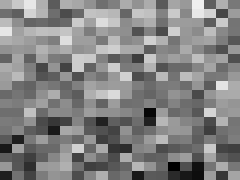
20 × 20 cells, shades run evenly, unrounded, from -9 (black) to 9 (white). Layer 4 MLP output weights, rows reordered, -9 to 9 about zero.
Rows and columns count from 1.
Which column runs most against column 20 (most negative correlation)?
7
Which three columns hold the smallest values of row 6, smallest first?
19, 13, 18
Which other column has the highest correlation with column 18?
5
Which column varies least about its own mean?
20
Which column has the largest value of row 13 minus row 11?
3
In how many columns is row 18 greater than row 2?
5
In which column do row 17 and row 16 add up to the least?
1
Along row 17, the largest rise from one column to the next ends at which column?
2
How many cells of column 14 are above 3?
4
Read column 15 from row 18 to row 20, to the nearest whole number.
1 -9 -6
